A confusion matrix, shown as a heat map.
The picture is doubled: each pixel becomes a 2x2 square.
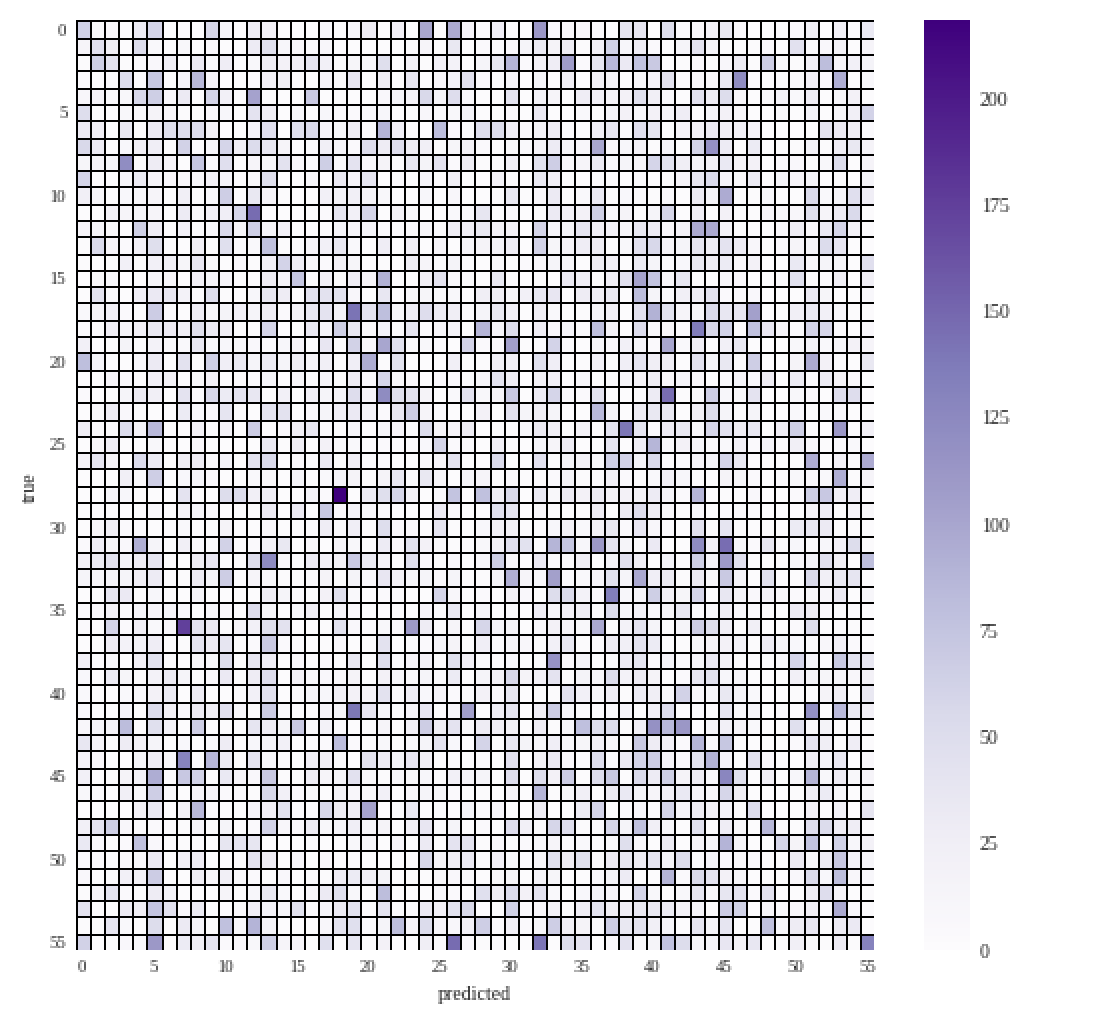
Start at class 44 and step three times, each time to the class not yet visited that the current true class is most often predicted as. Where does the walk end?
23
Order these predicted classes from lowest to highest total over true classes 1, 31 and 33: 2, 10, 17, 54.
17, 2, 54, 10
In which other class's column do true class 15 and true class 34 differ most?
37
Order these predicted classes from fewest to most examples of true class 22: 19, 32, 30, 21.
32, 19, 30, 21
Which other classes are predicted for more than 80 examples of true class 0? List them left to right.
24, 26, 32
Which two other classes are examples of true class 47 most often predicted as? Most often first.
20, 8
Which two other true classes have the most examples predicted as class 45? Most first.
31, 32
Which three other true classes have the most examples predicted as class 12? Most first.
11, 4, 54
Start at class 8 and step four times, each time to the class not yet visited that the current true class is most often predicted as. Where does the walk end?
13
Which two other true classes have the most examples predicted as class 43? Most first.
18, 31
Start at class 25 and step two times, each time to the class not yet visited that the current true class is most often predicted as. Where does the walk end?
42
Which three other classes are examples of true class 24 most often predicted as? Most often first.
38, 53, 5
